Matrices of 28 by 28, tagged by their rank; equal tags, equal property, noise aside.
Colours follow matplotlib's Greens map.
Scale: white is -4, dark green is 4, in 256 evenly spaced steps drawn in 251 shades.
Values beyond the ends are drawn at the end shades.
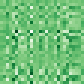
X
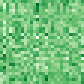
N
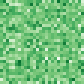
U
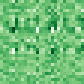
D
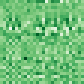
D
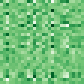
X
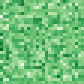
U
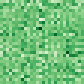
U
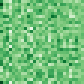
U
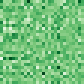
N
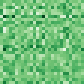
D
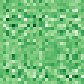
D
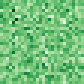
U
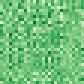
U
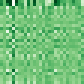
X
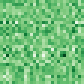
N
